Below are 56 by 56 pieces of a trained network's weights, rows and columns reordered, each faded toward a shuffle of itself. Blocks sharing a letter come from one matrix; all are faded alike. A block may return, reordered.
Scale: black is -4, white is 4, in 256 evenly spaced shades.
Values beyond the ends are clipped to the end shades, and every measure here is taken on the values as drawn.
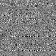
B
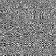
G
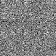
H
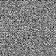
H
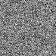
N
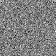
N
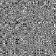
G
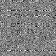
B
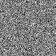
N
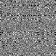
G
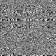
B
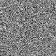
H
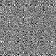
G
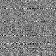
B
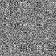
H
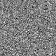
N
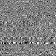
B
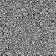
H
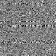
B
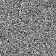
N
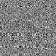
G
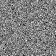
N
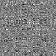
G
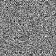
H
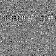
B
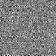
G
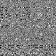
G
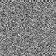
H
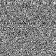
H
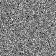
N
